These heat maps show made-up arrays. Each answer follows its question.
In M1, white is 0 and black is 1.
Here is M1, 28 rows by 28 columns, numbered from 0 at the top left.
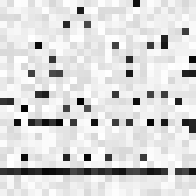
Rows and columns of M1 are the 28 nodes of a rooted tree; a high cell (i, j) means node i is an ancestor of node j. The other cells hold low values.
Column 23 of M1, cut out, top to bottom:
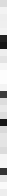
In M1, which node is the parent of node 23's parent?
6
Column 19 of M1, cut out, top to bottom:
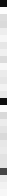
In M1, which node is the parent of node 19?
0
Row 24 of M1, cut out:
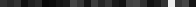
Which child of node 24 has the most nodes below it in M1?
17
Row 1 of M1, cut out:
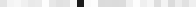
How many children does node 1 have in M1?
1
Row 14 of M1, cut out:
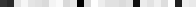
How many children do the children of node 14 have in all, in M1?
2
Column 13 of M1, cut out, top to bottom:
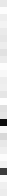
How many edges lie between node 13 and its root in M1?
2
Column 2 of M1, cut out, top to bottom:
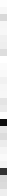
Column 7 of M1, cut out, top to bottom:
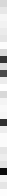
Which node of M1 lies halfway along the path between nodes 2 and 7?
10
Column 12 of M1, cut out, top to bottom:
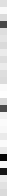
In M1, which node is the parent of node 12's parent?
15
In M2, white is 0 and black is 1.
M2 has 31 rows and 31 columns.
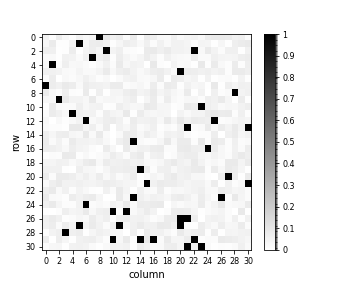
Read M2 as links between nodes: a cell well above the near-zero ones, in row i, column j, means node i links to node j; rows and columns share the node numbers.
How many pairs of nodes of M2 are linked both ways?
4
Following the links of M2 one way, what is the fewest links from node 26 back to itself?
4
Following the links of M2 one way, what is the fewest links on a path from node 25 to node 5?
6
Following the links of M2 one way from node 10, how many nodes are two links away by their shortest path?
2
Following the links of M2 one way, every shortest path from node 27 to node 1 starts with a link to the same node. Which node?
node 11
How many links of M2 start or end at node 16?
2
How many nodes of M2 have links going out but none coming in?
2
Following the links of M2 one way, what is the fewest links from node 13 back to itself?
3
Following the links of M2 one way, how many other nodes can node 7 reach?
4
